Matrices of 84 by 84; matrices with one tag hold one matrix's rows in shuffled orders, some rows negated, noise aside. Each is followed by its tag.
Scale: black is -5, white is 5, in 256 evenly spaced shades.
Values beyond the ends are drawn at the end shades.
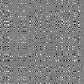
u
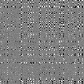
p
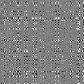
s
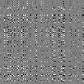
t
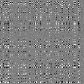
u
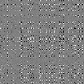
p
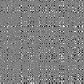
p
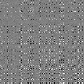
p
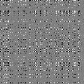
u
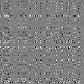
u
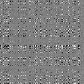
u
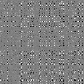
p
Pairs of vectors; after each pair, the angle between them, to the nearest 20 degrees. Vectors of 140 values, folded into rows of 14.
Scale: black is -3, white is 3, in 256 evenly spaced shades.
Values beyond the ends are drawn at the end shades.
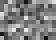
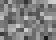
20 degrees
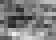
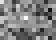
120 degrees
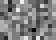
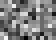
140 degrees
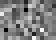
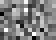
160 degrees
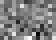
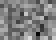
60 degrees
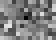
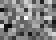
140 degrees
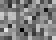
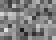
20 degrees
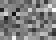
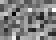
40 degrees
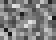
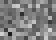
40 degrees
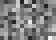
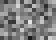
20 degrees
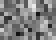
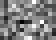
80 degrees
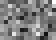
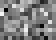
100 degrees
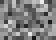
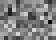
40 degrees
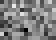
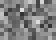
120 degrees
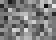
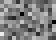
100 degrees
